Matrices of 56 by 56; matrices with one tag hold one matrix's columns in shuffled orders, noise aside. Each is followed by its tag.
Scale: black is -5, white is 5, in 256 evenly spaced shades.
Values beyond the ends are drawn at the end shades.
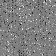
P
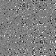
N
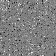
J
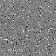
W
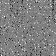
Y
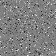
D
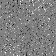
J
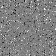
P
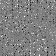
Y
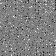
Y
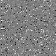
W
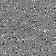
W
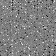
Y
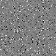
W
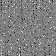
Y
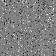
P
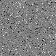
D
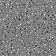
D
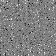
J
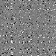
N
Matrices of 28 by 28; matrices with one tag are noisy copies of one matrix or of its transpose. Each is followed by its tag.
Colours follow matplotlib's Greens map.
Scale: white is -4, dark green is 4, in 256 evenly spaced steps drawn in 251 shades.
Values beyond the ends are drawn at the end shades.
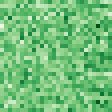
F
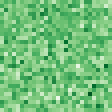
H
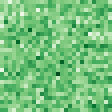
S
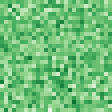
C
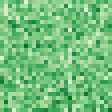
F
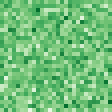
C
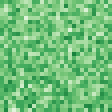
F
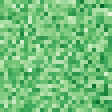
F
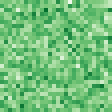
H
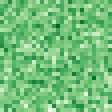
C
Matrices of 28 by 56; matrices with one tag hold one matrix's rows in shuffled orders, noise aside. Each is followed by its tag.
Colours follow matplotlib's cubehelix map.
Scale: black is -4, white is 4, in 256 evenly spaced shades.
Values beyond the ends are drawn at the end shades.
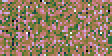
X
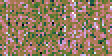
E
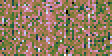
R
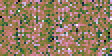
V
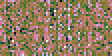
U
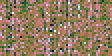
U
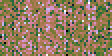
R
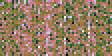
R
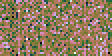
X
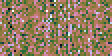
U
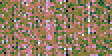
R
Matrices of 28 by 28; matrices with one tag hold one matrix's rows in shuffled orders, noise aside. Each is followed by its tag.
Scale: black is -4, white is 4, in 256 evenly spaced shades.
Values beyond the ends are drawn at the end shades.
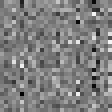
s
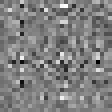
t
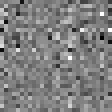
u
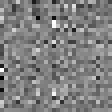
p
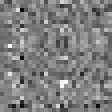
t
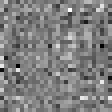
u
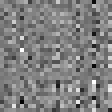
s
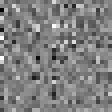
p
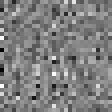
p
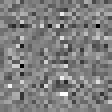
t
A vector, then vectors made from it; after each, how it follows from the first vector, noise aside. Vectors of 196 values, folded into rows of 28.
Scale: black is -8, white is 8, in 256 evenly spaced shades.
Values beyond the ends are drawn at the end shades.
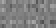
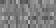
wrapped around.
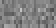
wrapped around.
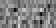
wrapped around, negated, scaled up.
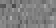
reversed, partly zeroed.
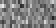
reversed, negated, scaled up.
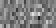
wrapped around, negated, scaled up.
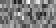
wrapped around, negated, scaled up.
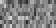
wrapped around, negated, scaled up.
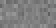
wrapped around, shrunk.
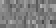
copied.
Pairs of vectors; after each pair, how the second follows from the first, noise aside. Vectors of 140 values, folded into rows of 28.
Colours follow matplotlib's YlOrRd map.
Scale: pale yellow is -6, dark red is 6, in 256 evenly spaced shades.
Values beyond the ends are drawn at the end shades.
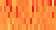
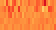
wrapped around, negated, partly zeroed.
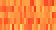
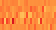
wrapped around, negated, partly zeroed.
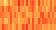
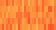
reversed, negated, shrunk.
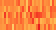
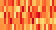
scaled up.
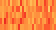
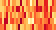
scaled up.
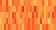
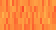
shrunk.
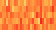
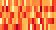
scaled up.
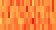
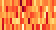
reversed, scaled up.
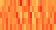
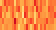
reversed.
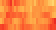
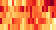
negated, scaled up.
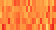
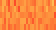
reversed, negated, shrunk.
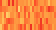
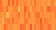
shrunk.
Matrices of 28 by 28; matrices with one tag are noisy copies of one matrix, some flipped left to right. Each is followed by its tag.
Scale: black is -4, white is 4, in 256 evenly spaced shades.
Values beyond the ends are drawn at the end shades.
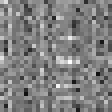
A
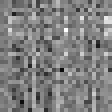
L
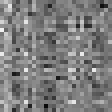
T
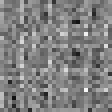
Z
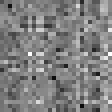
T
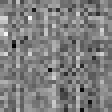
L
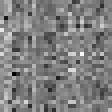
T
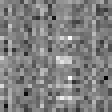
A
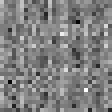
Z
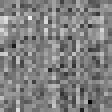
L
